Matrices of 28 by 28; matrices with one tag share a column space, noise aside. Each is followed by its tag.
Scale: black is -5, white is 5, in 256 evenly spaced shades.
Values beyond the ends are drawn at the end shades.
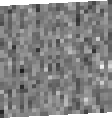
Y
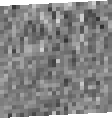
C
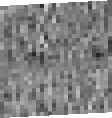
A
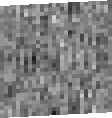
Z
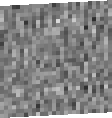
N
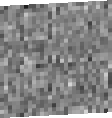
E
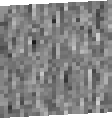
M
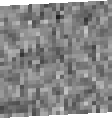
N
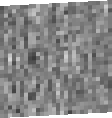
Z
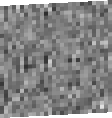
E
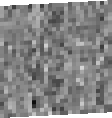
Y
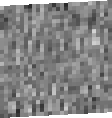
N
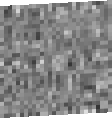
E
